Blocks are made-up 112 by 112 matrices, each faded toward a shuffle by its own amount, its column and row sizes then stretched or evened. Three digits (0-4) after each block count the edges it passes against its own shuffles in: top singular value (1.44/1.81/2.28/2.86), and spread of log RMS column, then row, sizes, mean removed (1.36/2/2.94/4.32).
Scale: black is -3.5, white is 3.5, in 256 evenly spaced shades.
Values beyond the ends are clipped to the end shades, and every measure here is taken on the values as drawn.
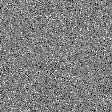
0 1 0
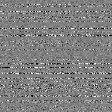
1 0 4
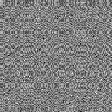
4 0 0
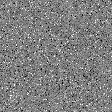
1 0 0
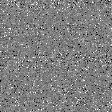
0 1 2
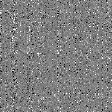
0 3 1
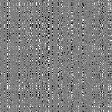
4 4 2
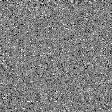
1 0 2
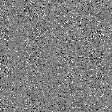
1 2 1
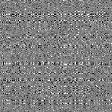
4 1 3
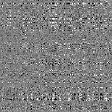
3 2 3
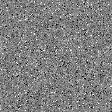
1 1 1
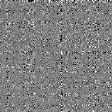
1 3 3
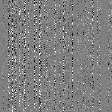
1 4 0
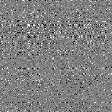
3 1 3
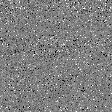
0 0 2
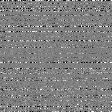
1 0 4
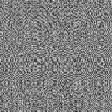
4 0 2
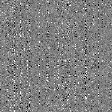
2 3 1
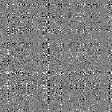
3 3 3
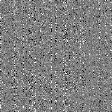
1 3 1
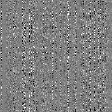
1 4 2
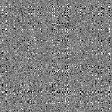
3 3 2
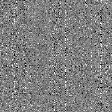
2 3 1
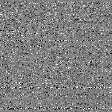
0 0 3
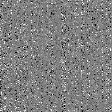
1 3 0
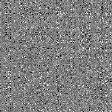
0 3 2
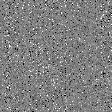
0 2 0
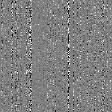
1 4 1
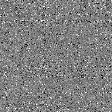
0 1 2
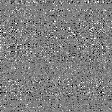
2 1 3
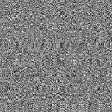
3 2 2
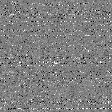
1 0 3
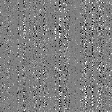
3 4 1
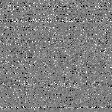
1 1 3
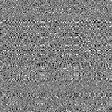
4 0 3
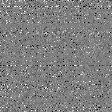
1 1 3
